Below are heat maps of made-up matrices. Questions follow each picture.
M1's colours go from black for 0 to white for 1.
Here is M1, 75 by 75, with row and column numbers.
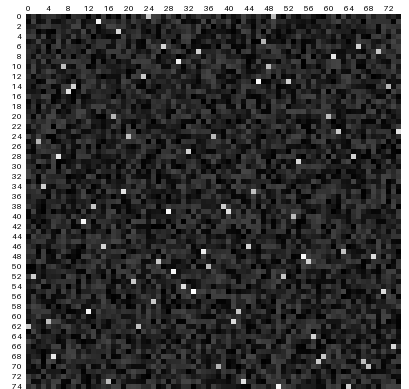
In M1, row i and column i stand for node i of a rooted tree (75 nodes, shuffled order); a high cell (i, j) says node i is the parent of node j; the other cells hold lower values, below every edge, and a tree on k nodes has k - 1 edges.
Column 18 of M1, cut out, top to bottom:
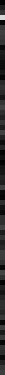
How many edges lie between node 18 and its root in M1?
4
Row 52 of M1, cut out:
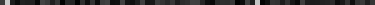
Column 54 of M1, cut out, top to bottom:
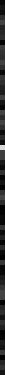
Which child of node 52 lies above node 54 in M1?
51
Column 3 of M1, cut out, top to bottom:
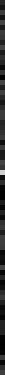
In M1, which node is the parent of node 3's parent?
7
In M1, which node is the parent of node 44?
46
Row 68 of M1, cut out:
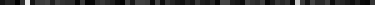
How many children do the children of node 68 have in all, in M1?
3
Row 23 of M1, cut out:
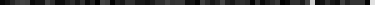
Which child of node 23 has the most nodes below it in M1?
62
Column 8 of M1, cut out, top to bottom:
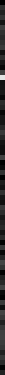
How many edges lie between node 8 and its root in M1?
7
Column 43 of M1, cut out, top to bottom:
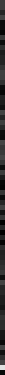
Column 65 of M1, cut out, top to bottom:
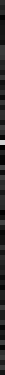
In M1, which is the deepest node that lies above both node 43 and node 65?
28
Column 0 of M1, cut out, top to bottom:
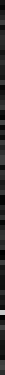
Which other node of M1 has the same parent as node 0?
22
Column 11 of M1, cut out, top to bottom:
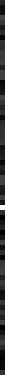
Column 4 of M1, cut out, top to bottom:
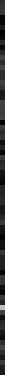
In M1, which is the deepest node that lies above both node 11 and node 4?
61
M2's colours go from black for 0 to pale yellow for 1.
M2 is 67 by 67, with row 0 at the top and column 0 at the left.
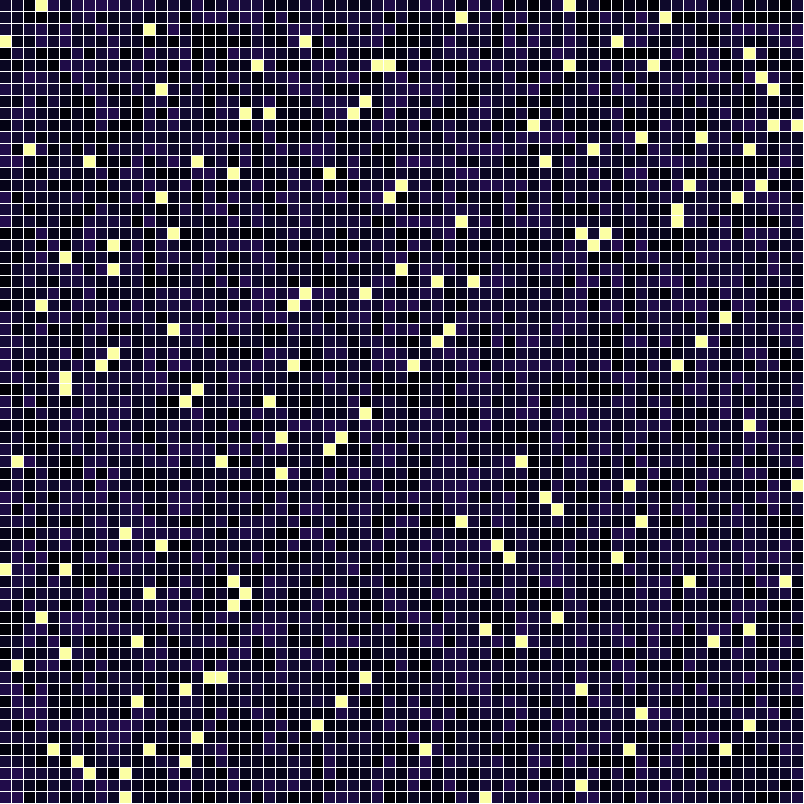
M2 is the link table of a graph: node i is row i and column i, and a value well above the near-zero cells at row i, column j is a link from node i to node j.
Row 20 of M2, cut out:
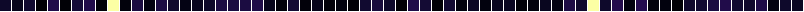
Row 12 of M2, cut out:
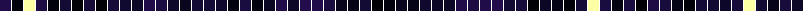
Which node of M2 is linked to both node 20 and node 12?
node 49
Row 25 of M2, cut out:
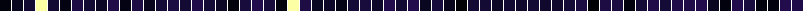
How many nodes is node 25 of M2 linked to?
2
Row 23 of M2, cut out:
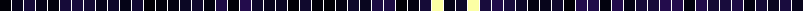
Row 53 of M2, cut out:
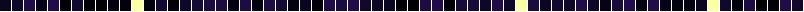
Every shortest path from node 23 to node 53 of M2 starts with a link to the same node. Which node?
node 36
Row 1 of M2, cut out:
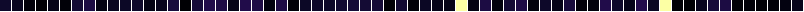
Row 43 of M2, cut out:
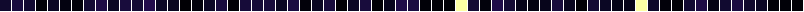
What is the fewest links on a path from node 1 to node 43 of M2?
2
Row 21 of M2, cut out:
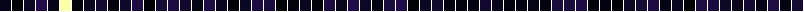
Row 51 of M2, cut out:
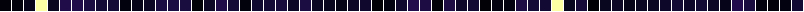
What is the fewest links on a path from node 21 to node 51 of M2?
5
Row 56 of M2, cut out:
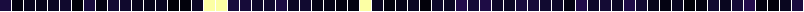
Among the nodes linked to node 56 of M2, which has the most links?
node 30
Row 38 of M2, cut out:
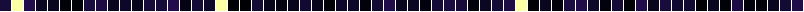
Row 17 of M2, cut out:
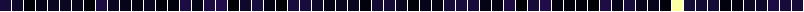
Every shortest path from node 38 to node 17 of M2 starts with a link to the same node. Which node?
node 18
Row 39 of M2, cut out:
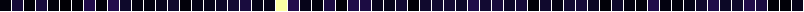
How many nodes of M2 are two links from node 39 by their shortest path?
1
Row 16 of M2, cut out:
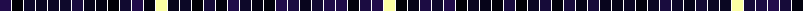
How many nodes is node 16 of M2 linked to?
3
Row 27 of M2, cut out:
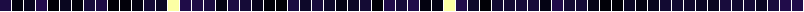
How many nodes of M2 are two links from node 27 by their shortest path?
1
